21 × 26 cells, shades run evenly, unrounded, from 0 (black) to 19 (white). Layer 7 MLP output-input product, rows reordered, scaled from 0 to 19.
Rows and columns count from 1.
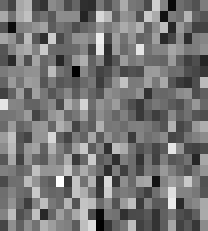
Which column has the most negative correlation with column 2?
3
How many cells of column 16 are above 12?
4
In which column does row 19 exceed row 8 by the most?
22
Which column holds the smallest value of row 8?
24
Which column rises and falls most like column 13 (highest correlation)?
20
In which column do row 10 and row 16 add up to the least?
18
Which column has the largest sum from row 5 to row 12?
11
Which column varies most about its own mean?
13
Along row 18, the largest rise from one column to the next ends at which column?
14
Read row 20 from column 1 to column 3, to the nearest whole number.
10 14 6
